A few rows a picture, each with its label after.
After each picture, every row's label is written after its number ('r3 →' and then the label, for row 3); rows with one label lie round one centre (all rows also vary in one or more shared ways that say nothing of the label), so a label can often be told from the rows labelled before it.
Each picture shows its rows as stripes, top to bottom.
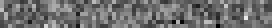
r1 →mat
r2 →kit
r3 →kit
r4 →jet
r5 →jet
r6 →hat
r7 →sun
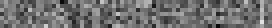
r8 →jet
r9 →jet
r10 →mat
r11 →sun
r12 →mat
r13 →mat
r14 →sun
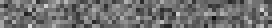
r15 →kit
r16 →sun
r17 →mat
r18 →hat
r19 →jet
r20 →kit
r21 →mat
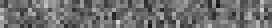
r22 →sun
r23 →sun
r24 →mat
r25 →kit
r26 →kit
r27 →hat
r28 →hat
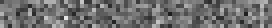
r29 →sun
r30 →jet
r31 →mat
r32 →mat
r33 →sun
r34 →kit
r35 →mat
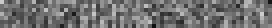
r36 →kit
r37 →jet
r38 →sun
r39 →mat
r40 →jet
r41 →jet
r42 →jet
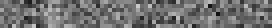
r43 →hat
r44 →jet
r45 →kit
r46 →sun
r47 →hat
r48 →hat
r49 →kit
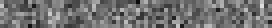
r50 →mat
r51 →mat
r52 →jet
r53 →kit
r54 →hat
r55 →kit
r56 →hat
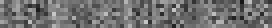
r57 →kit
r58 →hat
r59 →kit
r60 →hat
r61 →kit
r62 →mat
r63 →hat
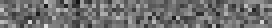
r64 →sun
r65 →jet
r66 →kit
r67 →jet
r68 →hat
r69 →mat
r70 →sun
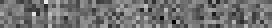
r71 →sun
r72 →jet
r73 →hat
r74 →kit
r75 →jet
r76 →hat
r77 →jet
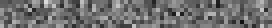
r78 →sun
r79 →sun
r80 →mat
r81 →hat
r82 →jet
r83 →kit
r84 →mat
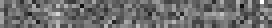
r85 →mat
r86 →kit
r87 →sun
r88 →hat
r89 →mat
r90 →kit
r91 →jet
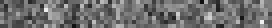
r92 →jet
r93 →sun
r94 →sun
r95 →hat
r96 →hat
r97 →mat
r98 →sun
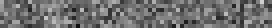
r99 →mat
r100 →kit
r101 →hat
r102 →jet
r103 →sun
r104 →kit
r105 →hat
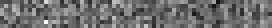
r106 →sun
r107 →jet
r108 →kit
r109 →kit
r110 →jet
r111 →sun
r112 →jet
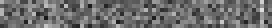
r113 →mat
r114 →sun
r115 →mat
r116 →kit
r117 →jet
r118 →mat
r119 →sun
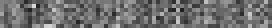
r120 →hat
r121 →kit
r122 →hat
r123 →kit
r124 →hat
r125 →hat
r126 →sun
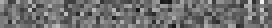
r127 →mat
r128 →kit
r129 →mat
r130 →sun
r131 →kit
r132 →jet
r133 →hat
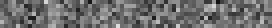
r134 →sun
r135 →hat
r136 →hat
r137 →kit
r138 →jet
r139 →mat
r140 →hat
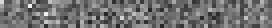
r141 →kit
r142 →mat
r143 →hat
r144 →sun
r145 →jet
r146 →sun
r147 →jet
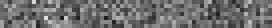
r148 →kit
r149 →jet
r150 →sun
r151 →jet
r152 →sun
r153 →kit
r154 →kit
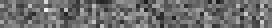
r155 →sun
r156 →mat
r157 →sun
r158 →jet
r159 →hat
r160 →mat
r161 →jet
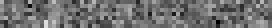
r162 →mat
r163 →hat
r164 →kit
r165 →hat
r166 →kit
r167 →sun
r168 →sun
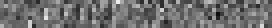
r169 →hat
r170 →jet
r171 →sun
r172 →sun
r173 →sun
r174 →mat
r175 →mat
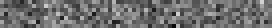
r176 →mat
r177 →sun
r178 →jet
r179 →hat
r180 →sun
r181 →kit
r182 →hat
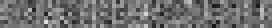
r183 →jet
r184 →jet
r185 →mat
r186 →jet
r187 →mat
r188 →sun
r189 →jet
